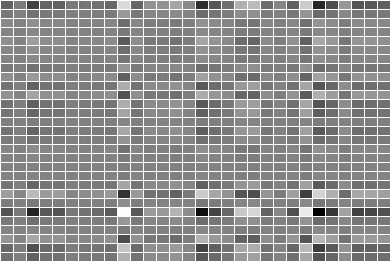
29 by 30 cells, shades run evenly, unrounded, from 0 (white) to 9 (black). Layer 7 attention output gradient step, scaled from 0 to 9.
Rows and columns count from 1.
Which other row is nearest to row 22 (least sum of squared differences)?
27
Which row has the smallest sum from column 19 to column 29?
22
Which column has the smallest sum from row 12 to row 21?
10
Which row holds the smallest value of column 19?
24
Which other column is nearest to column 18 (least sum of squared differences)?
8
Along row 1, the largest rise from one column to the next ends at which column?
25
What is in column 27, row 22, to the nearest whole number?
5
